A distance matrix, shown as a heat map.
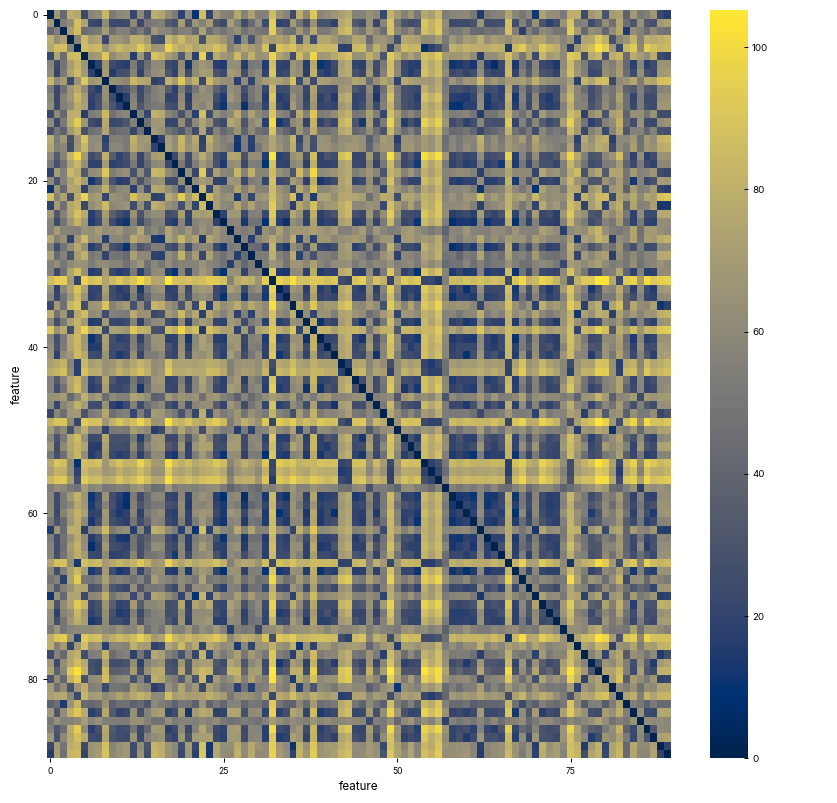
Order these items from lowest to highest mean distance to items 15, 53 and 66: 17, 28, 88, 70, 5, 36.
28, 36, 17, 70, 88, 5
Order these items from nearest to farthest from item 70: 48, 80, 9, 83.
48, 80, 83, 9
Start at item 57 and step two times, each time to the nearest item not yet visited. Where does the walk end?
46
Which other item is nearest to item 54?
4
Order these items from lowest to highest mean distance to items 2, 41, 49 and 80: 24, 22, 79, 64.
64, 24, 79, 22
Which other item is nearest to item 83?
2
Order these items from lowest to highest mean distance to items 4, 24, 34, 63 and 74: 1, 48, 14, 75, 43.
1, 14, 48, 43, 75
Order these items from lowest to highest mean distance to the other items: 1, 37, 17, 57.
37, 1, 17, 57
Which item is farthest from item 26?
79
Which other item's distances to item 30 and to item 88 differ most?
35
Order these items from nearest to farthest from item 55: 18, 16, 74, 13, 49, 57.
49, 57, 74, 16, 18, 13
